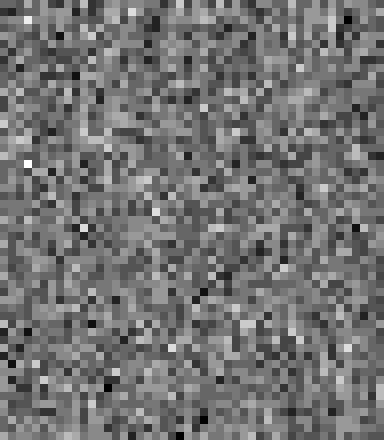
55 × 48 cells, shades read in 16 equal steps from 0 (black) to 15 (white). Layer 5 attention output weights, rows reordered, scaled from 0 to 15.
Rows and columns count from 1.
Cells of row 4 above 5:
32
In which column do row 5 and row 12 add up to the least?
8
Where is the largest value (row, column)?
21, 4
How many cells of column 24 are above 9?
5
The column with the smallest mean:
48
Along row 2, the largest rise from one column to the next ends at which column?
17
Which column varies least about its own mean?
47
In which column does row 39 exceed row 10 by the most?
10
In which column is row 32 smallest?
33
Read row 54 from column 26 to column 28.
7 8 7
